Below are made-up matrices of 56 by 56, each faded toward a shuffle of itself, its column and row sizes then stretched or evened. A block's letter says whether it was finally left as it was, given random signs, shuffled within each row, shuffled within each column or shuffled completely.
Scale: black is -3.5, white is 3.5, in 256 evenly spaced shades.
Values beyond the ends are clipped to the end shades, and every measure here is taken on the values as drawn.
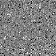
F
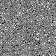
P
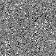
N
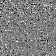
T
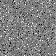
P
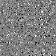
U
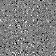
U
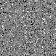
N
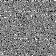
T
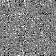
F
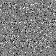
T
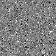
N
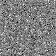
P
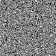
N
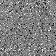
T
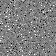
P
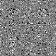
F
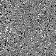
N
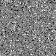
T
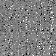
F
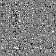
F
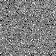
T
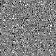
F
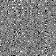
F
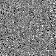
N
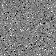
P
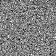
P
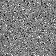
P
